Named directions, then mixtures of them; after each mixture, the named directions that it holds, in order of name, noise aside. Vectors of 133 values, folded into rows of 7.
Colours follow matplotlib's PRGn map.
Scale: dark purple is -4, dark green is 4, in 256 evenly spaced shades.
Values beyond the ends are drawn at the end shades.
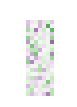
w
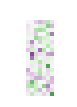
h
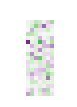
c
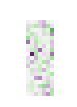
c, h, w.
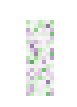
w.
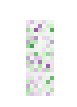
h, w.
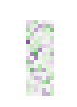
c, w.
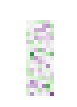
h.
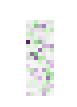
c, w.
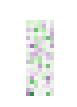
c, h, w.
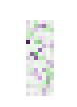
c, w.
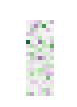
c.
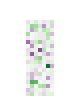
c, h.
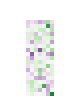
h, w.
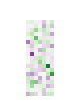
c, h.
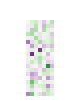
c, h.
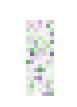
h, w.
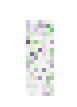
c, w.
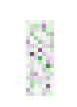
c, h.
